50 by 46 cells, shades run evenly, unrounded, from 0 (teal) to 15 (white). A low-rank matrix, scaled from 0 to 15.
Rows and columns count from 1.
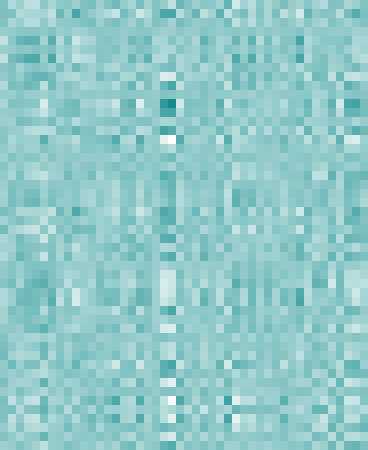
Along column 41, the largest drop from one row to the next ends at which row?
46
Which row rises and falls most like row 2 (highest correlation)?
24
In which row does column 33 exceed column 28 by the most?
12
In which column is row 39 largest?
22
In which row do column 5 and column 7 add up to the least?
7
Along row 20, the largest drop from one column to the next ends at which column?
42
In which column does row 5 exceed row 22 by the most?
10
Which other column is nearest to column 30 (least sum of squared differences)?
5
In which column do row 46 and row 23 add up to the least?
30
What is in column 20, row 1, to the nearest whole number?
7
